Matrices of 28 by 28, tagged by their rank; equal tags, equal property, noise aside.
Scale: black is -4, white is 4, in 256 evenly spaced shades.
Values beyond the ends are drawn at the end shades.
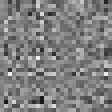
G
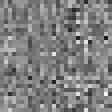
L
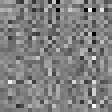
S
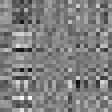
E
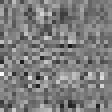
L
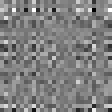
E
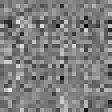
S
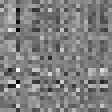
E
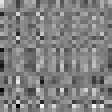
E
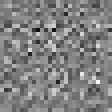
L
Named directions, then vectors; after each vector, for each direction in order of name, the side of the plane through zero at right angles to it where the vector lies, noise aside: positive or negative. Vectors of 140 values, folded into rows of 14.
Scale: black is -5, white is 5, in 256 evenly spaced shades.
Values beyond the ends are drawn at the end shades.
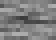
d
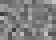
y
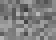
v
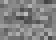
positive, positive, negative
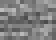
positive, negative, positive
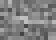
negative, negative, negative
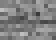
positive, negative, positive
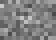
negative, negative, positive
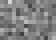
negative, negative, negative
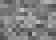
negative, negative, positive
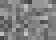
positive, negative, negative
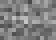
negative, negative, negative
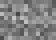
negative, negative, negative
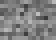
negative, positive, positive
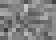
positive, negative, negative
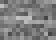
negative, negative, positive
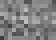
negative, negative, negative
